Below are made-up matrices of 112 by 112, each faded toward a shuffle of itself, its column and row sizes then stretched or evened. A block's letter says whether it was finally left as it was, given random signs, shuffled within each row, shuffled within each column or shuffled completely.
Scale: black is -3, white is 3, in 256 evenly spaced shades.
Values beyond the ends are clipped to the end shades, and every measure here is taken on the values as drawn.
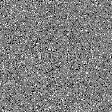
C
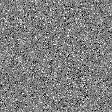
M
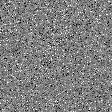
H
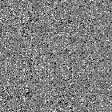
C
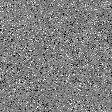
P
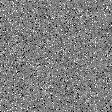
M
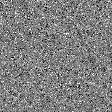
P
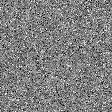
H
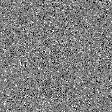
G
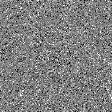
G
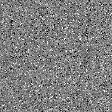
G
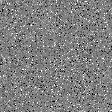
G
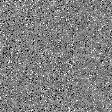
G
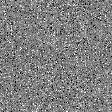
M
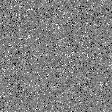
G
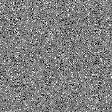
C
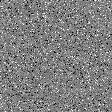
H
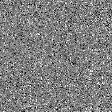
G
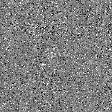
G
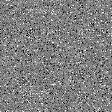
C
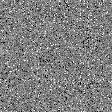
M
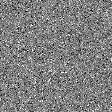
M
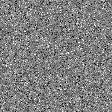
M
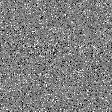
P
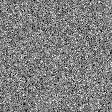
H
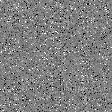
C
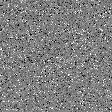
P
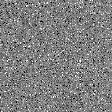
C
